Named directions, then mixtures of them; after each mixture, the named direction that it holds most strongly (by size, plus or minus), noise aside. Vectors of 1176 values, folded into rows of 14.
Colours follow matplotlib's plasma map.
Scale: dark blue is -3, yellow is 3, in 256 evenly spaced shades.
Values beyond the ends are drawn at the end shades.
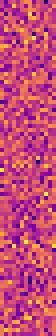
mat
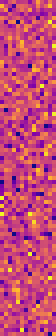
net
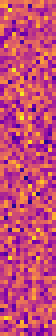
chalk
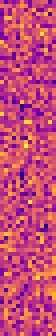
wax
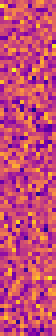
chalk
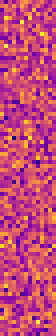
wax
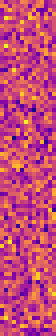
chalk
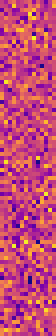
mat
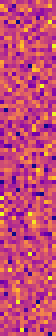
net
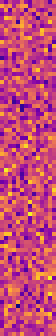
wax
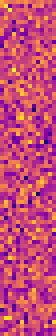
chalk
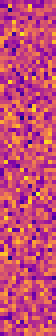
chalk
